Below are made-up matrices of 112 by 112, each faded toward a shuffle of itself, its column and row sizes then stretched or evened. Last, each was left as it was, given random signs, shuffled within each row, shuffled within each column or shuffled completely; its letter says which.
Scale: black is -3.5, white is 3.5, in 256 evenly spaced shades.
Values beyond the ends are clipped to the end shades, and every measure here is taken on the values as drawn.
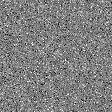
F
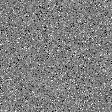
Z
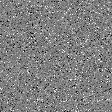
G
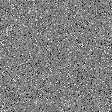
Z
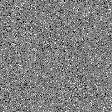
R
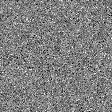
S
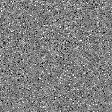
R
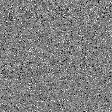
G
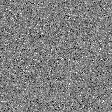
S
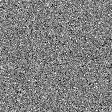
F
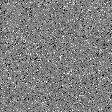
S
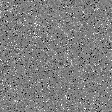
Z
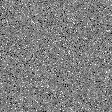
F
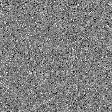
R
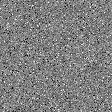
F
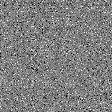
R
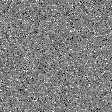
S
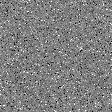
F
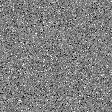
F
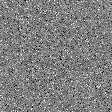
F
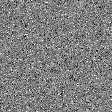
F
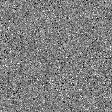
G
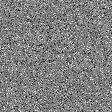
F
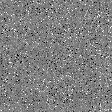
Z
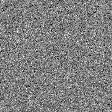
Z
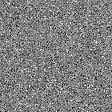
S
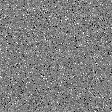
S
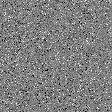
Z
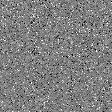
G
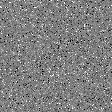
S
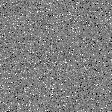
S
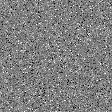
Z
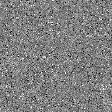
R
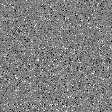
G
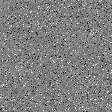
S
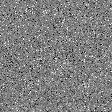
F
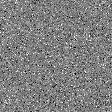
S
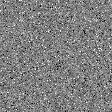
Z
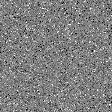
G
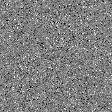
Z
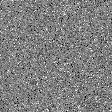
S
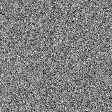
Z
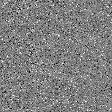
Z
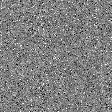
Z
